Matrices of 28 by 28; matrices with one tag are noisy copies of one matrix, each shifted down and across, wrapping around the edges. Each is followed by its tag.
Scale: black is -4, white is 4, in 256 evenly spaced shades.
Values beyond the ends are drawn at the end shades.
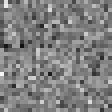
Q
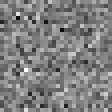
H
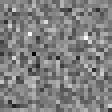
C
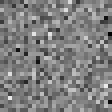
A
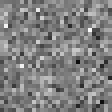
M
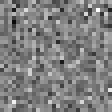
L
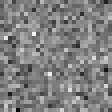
M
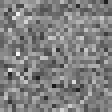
H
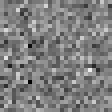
M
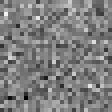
Q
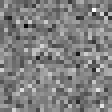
H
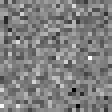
A
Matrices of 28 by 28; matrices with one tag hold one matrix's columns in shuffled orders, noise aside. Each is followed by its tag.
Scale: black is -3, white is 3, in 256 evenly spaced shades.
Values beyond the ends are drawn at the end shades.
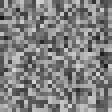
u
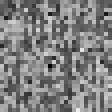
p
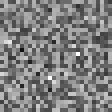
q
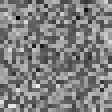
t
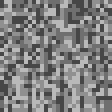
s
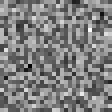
t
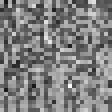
s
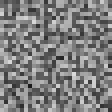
u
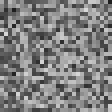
q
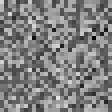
u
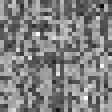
p
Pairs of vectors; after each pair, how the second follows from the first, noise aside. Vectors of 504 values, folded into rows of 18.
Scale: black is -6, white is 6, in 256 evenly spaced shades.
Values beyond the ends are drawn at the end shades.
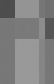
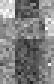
negated, scaled up.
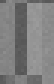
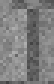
reversed.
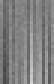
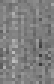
wrapped around, negated, partly zeroed.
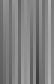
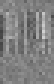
wrapped around, negated, partly zeroed.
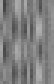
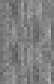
reversed, negated, shrunk.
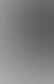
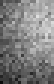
negated, scaled up.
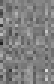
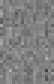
negated, shrunk.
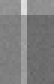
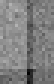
reversed, negated.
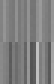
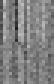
reversed, negated.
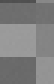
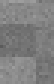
negated, shrunk.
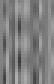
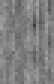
reversed, shrunk.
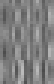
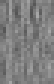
reversed, negated, shrunk.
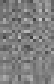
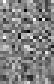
negated, scaled up.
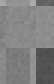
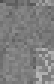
negated, partly zeroed.
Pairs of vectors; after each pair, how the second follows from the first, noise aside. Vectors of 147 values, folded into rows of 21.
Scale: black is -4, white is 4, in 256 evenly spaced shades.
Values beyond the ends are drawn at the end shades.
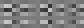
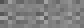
wrapped around, negated, shrunk.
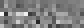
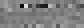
wrapped around, negated, partly zeroed.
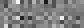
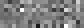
reversed.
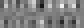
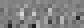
wrapped around, negated, partly zeroed.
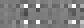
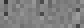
wrapped around, negated, shrunk.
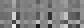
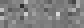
wrapped around, negated, partly zeroed.
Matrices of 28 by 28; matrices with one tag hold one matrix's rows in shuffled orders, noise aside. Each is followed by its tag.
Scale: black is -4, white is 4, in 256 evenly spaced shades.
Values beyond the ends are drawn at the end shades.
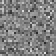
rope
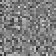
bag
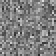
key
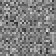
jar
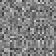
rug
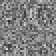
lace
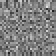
jar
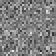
jar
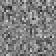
lace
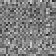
jar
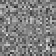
jar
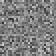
rope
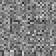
rug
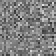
key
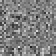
bag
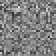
bag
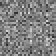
jar
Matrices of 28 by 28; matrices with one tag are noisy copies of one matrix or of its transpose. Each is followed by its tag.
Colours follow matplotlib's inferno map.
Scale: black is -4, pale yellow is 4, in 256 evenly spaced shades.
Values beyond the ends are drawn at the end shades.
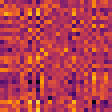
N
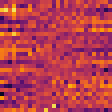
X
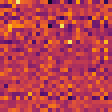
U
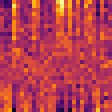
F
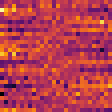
X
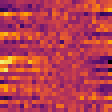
F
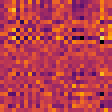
N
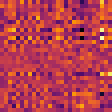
N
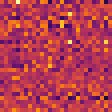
U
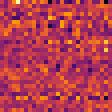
U
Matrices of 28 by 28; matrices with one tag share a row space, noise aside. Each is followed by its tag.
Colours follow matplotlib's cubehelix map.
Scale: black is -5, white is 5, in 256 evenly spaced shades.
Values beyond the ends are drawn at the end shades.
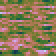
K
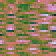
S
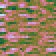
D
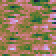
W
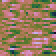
W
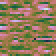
K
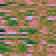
D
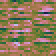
K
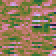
W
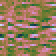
S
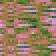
S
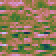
K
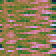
S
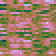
K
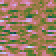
D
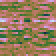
K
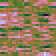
K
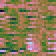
D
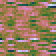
S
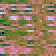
D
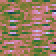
W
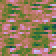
W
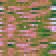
S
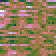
D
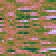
S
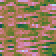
S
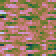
D
